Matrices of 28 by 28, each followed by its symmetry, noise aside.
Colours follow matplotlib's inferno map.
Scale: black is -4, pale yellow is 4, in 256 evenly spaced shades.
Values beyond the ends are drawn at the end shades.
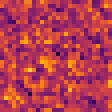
symmetric across the other diagonal.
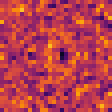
mirrored top to bottom.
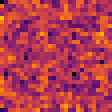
mirrored top to bottom.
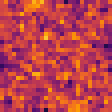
same after a half turn.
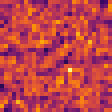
same after a half turn.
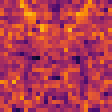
mirrored left to right.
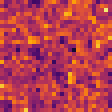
symmetric across the other diagonal.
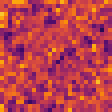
symmetric.
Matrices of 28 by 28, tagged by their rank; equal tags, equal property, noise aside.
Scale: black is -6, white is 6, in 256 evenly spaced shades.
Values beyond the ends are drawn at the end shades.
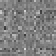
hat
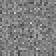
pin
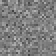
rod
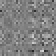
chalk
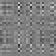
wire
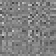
hat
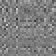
chalk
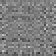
hat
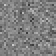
rod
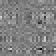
chalk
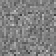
pin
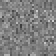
pin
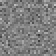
pin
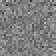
rod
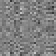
chalk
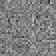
rod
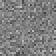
rod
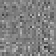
hat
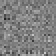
hat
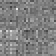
chalk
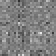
chalk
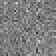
pin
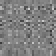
chalk
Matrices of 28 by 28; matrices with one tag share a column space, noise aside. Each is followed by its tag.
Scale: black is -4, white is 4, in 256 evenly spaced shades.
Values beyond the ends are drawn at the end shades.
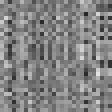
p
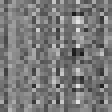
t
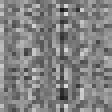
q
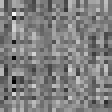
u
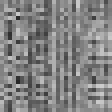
u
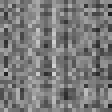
q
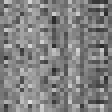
t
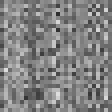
q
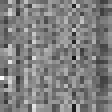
t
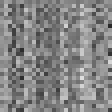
q
